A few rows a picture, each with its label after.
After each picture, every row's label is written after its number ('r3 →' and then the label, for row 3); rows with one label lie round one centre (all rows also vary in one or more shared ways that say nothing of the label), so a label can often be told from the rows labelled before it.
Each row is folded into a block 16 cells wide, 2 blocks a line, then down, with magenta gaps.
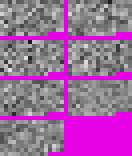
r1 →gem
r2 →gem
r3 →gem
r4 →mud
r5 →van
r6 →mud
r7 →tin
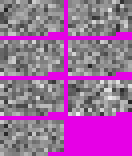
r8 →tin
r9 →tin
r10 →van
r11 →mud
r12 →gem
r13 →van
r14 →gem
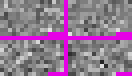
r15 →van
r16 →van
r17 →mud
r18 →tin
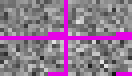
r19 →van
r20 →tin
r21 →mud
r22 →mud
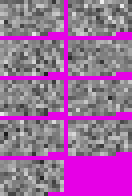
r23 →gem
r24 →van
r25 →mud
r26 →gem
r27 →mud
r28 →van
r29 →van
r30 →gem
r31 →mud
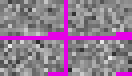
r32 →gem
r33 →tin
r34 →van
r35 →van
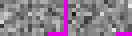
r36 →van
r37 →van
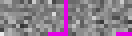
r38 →van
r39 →gem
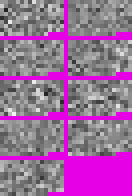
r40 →gem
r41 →gem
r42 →van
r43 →gem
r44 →van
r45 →mud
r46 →tin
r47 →van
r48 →mud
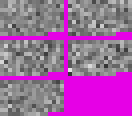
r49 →mud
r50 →tin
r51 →van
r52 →tin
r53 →gem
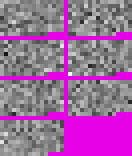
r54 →tin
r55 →mud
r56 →van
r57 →van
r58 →mud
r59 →tin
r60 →gem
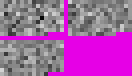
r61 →gem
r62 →tin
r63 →tin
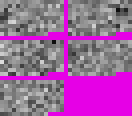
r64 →tin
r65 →tin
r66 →gem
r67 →van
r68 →tin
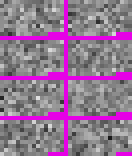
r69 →mud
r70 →mud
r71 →gem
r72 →gem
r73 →gem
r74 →tin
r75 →gem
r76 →gem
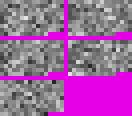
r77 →tin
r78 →van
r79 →tin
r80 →gem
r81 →mud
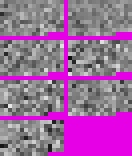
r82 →mud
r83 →gem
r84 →gem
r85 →gem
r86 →mud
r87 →gem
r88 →tin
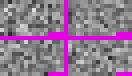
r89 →gem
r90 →mud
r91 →mud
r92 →tin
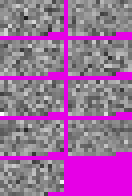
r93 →mud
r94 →tin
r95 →gem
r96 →mud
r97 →mud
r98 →van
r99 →van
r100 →mud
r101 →van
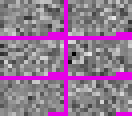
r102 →tin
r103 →van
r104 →mud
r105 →tin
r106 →tin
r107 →tin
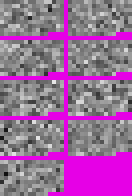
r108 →mud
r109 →van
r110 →mud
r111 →gem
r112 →mud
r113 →tin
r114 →gem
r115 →tin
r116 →tin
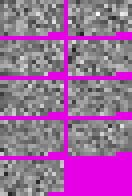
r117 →van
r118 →gem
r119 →mud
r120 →tin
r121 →mud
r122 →gem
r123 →van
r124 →van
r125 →gem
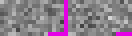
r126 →tin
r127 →van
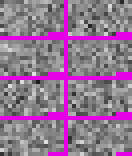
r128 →tin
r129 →tin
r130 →tin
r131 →tin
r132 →van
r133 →mud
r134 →gem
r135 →tin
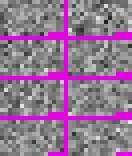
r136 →tin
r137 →gem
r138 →gem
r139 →gem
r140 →gem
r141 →gem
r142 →gem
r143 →gem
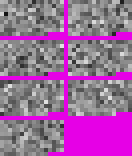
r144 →tin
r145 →mud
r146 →van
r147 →gem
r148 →gem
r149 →van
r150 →mud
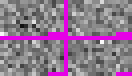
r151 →tin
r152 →van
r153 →van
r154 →van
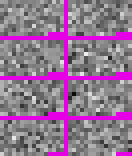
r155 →tin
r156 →gem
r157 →van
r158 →tin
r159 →mud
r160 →tin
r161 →gem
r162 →gem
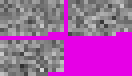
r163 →mud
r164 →gem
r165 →van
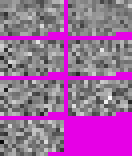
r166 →mud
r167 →mud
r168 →tin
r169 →gem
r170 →tin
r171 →tin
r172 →tin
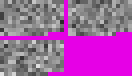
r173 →mud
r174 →gem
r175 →van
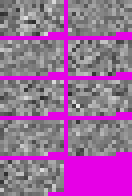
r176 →mud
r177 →tin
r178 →mud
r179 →tin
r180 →gem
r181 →mud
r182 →gem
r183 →gem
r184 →tin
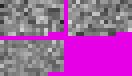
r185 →tin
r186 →mud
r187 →mud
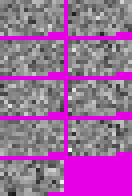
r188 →van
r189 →van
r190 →gem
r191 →van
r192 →mud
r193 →van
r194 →gem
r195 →tin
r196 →gem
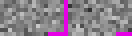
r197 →van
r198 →mud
